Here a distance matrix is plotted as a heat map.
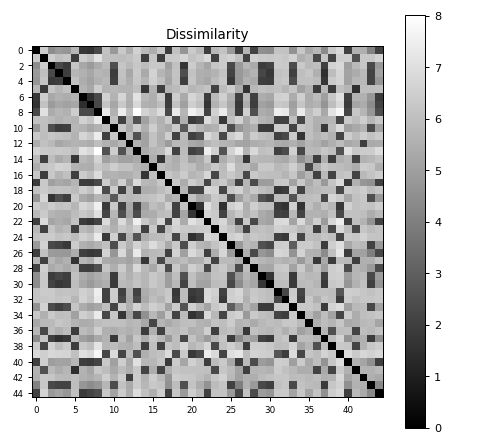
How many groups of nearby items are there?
6
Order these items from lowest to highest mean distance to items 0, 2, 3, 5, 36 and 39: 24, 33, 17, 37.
37, 33, 17, 24
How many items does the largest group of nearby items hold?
11
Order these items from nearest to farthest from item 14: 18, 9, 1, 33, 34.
1, 34, 9, 18, 33
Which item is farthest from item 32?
8
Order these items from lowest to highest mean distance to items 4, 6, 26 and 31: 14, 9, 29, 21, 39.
29, 21, 9, 14, 39
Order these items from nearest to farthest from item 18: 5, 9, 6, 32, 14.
32, 9, 14, 5, 6
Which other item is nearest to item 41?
5
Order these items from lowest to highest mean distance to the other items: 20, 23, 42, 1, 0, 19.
0, 19, 20, 23, 1, 42
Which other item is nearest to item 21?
20
